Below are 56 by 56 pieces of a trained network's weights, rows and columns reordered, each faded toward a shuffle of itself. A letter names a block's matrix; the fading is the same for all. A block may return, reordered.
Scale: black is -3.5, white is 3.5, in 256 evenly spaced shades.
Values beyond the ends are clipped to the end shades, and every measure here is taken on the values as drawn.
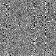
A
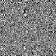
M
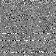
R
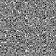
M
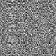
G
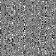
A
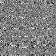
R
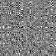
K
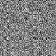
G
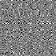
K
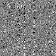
A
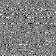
R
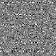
R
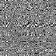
M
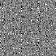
A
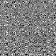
M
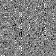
A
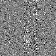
A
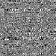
M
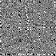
A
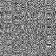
G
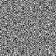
G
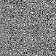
A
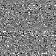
R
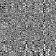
K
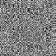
G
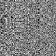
G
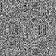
G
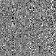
A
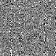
A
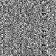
G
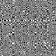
K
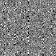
A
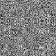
G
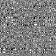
M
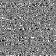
R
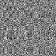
G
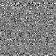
R
